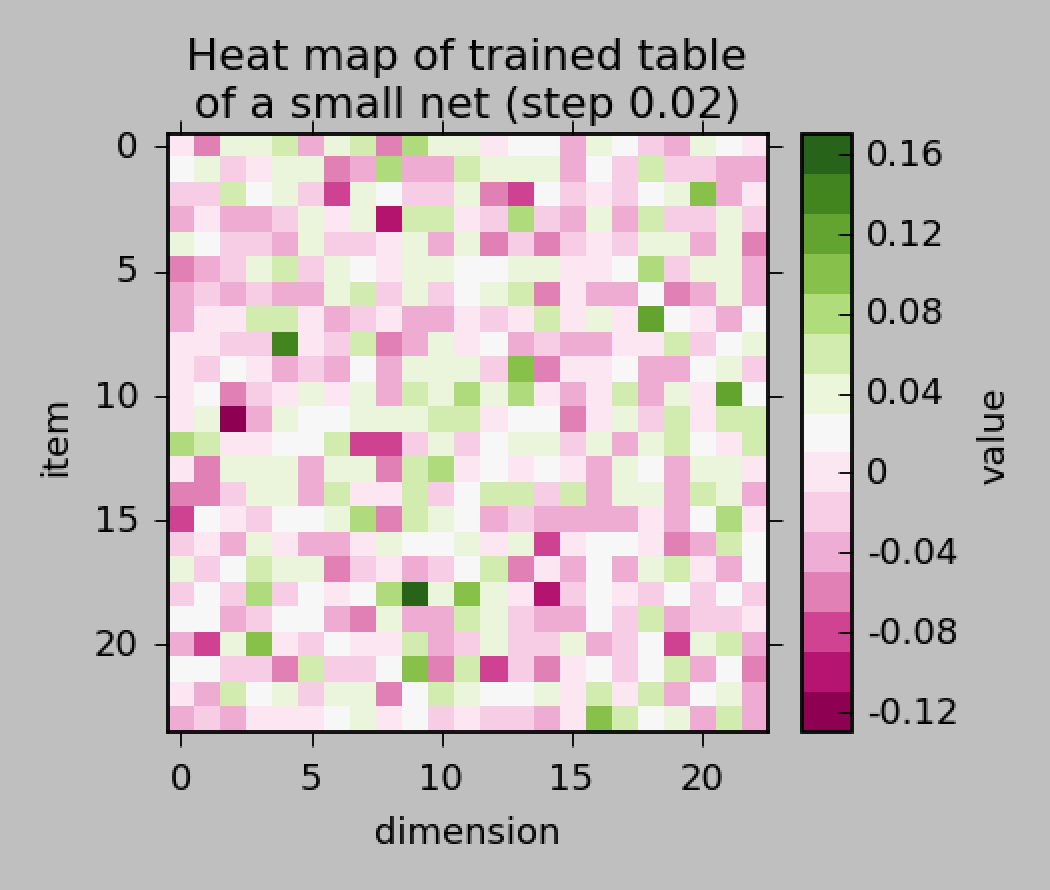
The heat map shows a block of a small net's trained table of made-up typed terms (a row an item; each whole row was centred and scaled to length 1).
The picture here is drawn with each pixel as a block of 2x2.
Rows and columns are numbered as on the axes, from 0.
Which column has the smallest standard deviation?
15
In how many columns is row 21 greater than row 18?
6
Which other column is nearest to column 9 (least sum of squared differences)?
21
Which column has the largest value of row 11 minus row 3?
8
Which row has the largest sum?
10
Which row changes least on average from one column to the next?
5
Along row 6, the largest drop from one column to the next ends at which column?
14
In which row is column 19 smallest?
20
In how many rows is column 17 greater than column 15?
12
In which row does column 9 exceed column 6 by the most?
18
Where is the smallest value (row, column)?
11, 2
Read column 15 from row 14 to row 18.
0.06 -0.04 0 -0.04 -0.02
